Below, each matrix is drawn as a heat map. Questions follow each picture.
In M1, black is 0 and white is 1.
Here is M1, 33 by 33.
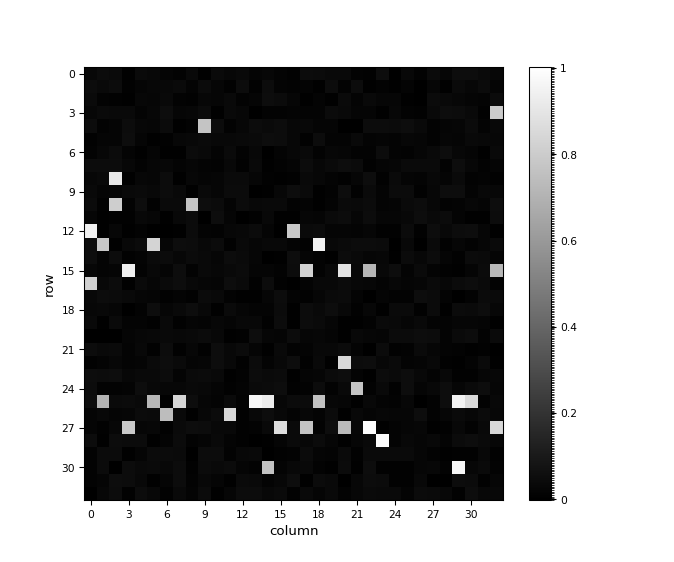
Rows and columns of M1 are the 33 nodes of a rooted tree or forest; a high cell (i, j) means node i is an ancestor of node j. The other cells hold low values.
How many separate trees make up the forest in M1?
10
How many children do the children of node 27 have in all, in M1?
3
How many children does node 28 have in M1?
1
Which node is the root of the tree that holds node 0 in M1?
12
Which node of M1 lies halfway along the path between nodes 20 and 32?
15
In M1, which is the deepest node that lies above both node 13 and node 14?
25
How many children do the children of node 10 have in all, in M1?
1
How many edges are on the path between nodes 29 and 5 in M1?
4
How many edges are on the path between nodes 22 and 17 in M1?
2
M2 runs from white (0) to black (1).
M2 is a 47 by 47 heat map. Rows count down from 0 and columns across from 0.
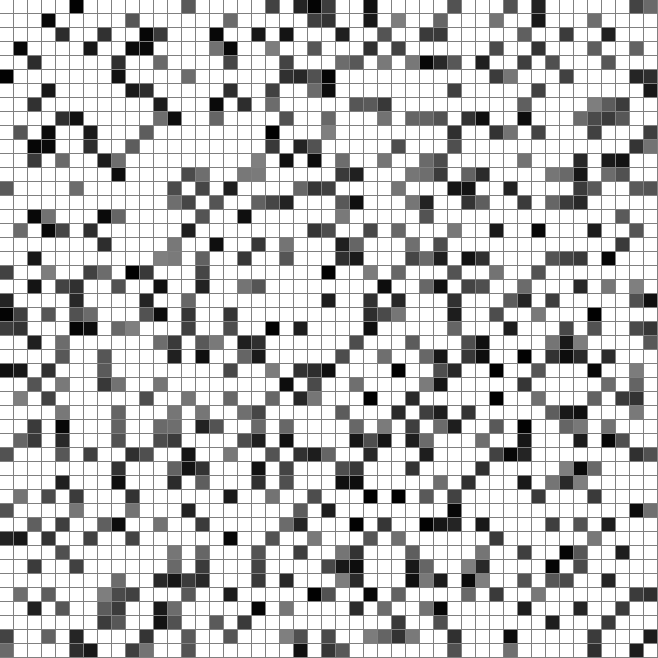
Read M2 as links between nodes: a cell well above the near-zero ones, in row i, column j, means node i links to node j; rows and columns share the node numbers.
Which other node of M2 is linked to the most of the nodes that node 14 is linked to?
node 41
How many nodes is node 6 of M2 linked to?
10
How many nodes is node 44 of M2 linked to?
10
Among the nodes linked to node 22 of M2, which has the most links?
node 32
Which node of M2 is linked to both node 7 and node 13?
node 42
